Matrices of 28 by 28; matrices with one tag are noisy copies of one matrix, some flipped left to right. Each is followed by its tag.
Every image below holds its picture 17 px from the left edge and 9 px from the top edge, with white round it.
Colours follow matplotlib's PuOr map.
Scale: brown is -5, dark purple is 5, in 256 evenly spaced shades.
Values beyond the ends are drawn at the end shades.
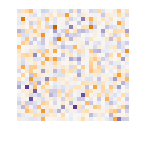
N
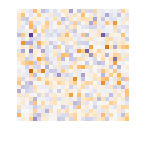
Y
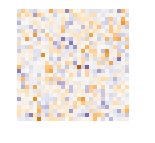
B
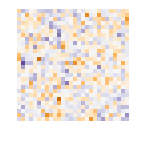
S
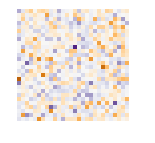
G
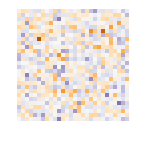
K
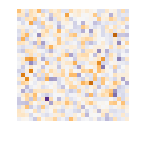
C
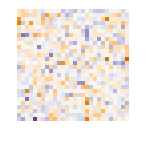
S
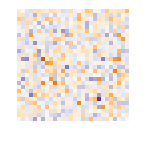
C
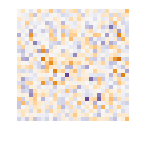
C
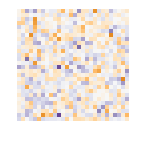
B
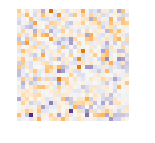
B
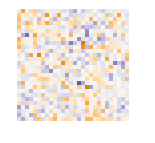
S
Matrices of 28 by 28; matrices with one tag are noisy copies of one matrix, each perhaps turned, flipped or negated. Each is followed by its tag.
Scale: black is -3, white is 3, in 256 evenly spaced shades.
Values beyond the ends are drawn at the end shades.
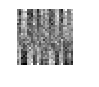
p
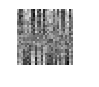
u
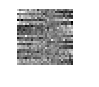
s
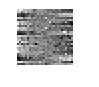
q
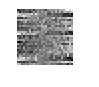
q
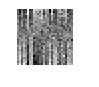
s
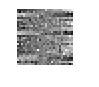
q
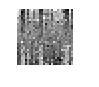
q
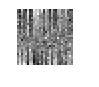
s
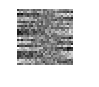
u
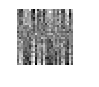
u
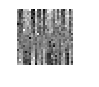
u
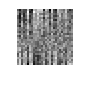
s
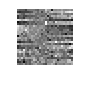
s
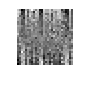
q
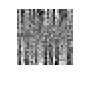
u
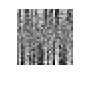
u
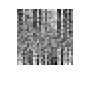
s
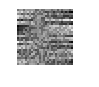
s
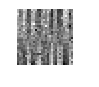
p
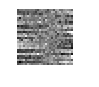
s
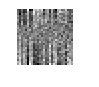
s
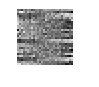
q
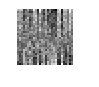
s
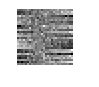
s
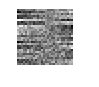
s
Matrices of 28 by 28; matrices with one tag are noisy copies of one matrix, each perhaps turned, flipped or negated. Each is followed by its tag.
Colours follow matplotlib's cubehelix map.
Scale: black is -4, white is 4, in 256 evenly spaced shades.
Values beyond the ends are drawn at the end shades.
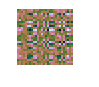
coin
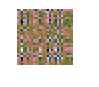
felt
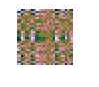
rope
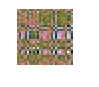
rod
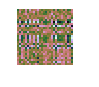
rod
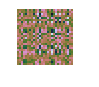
coin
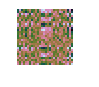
rope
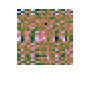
rope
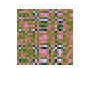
rod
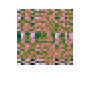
rope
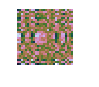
rope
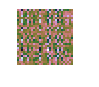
felt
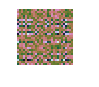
felt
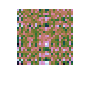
rope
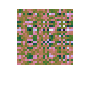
coin
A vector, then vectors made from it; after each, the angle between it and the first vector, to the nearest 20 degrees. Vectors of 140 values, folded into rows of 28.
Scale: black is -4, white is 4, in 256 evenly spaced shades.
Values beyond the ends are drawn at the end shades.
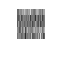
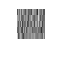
100 degrees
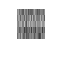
120 degrees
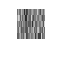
100 degrees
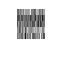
20 degrees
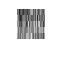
80 degrees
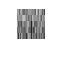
100 degrees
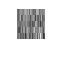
40 degrees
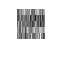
20 degrees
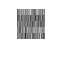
20 degrees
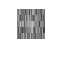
100 degrees
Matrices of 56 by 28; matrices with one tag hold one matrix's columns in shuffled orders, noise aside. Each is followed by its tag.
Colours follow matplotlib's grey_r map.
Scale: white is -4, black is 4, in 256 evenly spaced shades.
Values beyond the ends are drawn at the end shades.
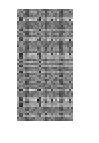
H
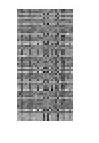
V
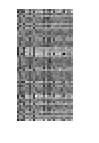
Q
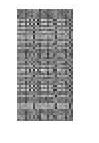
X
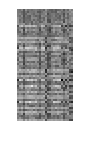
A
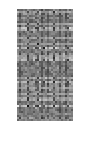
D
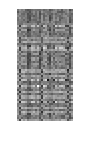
A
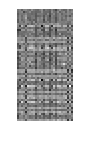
A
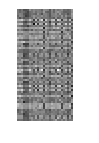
X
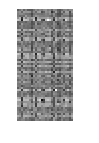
H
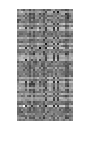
D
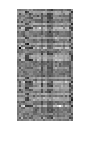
D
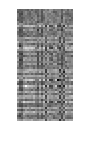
A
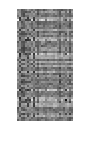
H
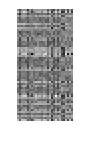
Q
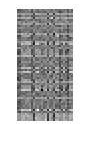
V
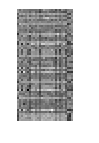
V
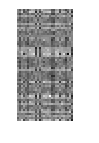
Q
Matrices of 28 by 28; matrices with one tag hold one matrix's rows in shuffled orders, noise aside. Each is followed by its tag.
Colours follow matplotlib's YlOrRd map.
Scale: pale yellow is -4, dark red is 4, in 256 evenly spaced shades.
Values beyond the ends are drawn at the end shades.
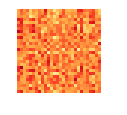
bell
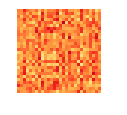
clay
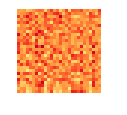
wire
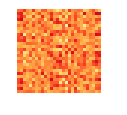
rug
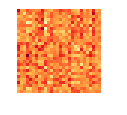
wire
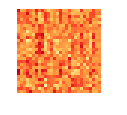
wire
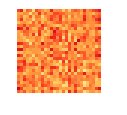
rug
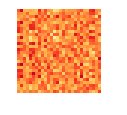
bell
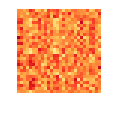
bell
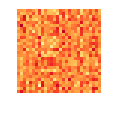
clay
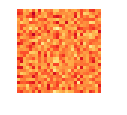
bell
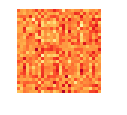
clay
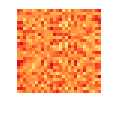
rug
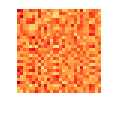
bell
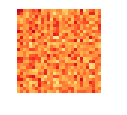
bell
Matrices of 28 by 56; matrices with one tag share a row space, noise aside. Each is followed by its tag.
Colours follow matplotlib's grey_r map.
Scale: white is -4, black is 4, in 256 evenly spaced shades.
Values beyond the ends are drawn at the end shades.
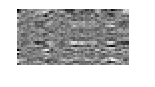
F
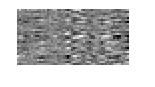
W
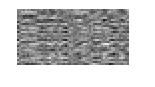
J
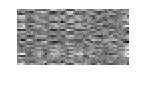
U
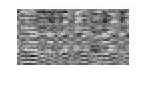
J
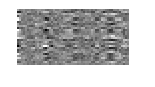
F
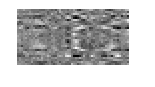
W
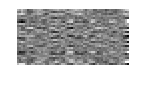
U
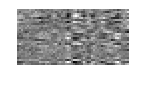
W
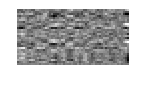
U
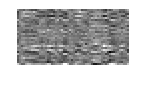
J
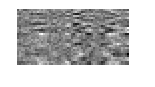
W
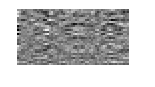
F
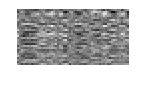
J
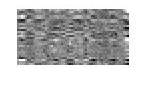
U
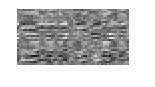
J
